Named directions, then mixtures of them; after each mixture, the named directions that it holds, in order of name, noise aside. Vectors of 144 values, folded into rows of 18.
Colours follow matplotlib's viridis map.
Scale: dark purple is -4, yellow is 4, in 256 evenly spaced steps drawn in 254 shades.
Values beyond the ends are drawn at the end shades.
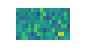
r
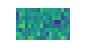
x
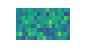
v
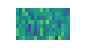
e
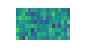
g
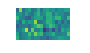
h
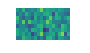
e, h, r.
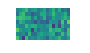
g.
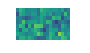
h, r, x.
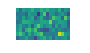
r, v.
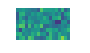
x.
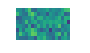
e, g, v.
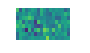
h.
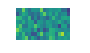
e, g, r.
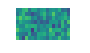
g.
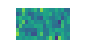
e, g, x.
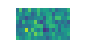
h.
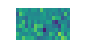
h, r, x.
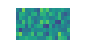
e, v, x.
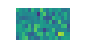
r.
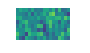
g, h, v.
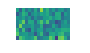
e, x.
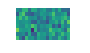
g.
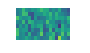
e, g, h.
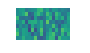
e, h, v.
